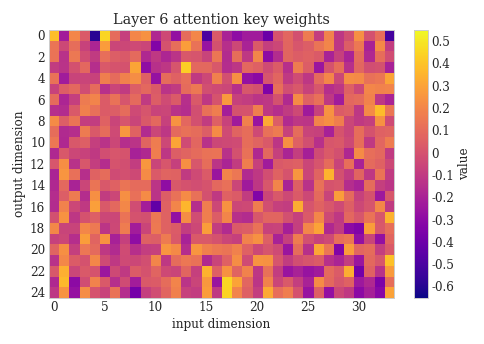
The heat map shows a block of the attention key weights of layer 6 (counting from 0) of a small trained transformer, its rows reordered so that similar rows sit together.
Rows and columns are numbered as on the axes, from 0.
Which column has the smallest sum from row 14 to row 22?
30
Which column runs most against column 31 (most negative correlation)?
23
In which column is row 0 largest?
5
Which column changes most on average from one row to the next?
20
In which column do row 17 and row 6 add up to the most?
17
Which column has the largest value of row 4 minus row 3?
33
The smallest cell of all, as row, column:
0, 4
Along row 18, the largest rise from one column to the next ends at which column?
31
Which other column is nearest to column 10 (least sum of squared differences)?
19
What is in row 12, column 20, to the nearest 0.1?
-0.1
